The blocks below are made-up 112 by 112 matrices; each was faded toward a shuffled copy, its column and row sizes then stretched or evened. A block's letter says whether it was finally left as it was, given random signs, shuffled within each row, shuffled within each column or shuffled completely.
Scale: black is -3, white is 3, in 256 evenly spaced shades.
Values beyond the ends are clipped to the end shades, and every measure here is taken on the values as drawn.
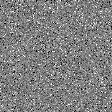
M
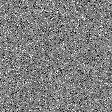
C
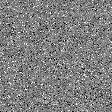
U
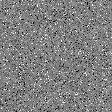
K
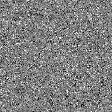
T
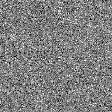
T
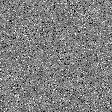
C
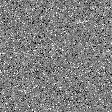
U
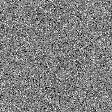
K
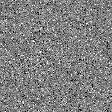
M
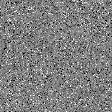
T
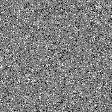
M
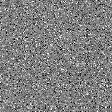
T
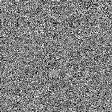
T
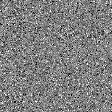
T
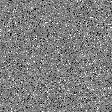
U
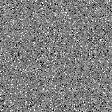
T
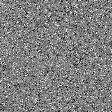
K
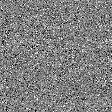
M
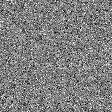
U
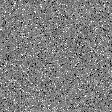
K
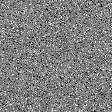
K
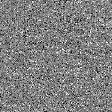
T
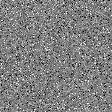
K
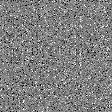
T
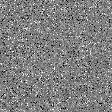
T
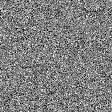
U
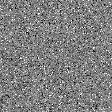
M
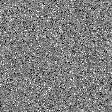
M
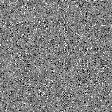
T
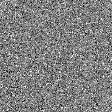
M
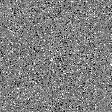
M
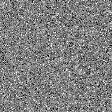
T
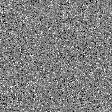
K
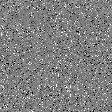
T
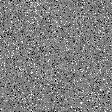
K
